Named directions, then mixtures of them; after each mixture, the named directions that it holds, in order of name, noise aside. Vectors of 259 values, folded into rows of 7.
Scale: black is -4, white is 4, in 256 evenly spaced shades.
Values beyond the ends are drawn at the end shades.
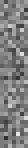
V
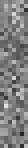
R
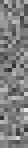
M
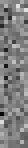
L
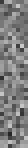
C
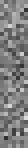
R, V.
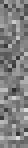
M.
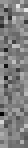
L.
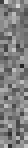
C, M, R.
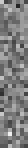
C, M.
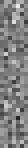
C, L, R.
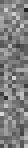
L, R.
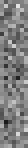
L, V.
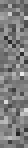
C, M, V.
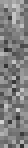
L, R.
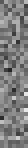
M.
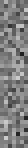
V.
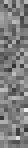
M.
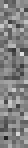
V.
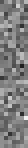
C, M, V.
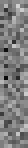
L, V.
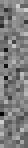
L.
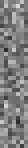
C, L, R.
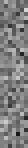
V.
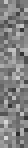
V.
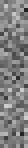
R, V.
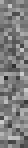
C, L, M.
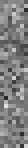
R.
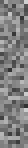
M.
